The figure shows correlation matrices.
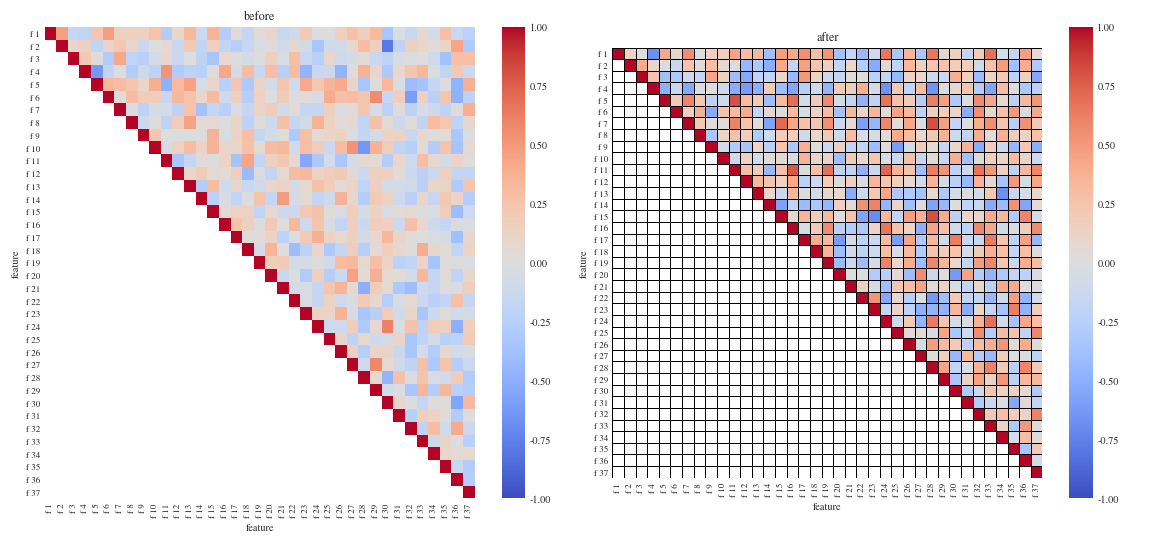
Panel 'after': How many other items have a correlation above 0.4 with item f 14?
3
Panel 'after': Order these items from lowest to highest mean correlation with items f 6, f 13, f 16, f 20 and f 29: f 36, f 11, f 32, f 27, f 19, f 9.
f 9, f 27, f 36, f 19, f 32, f 11
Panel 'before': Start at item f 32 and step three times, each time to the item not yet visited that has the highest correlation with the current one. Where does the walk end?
f 1
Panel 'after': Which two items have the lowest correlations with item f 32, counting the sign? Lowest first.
f 9, f 3
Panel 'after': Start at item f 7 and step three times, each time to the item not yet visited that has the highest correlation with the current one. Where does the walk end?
f 36
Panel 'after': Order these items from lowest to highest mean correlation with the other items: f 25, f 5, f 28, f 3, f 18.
f 3, f 25, f 18, f 5, f 28
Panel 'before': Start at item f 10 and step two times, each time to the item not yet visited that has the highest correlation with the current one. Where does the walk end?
f 29
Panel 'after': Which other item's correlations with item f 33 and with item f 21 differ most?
f 24
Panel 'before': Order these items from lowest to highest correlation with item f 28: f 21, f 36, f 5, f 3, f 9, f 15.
f 21, f 5, f 9, f 15, f 3, f 36
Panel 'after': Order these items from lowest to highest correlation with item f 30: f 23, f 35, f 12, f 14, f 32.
f 12, f 32, f 14, f 35, f 23
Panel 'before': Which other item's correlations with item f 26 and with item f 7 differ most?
f 14
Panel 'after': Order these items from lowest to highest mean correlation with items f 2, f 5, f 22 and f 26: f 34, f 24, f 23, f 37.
f 23, f 37, f 24, f 34
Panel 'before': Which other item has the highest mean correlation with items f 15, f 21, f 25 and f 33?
f 6
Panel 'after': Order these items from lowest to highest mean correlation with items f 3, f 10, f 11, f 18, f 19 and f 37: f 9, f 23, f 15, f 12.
f 9, f 23, f 12, f 15
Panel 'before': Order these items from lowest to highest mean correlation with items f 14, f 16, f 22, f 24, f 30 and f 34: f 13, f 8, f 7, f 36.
f 7, f 36, f 13, f 8
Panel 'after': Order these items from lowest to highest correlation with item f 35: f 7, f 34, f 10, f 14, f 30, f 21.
f 7, f 34, f 30, f 10, f 21, f 14
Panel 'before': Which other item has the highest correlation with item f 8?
f 13
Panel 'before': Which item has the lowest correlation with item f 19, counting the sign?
f 34
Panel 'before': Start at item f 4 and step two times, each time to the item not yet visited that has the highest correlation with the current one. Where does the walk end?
f 18
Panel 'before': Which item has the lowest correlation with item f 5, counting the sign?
f 4
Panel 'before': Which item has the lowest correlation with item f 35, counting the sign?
f 3
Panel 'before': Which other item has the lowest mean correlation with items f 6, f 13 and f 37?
f 36
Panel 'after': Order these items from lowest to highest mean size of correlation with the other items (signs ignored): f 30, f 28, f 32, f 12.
f 30, f 12, f 32, f 28
